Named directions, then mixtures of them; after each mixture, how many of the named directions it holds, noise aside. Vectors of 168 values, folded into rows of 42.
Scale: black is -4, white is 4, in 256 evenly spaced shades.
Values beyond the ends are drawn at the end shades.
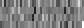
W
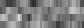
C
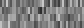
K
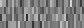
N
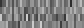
one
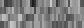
three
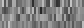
three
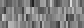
three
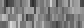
three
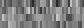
four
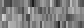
three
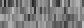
three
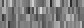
four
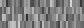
two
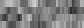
one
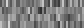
one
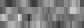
one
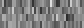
four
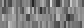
four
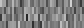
one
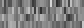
four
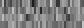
four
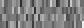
two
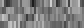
three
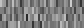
one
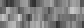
one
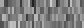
three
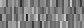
one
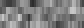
one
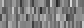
three
